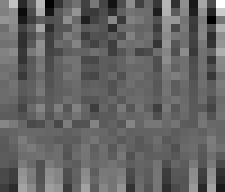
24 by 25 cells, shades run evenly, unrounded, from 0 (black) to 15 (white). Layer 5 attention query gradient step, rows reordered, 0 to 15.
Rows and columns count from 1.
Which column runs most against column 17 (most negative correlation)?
4
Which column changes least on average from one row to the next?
12
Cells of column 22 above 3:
22
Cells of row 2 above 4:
17
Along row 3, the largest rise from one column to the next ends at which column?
25
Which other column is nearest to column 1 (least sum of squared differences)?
15
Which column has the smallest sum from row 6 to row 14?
3
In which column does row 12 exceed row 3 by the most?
24
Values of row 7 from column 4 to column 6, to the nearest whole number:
7 8 4
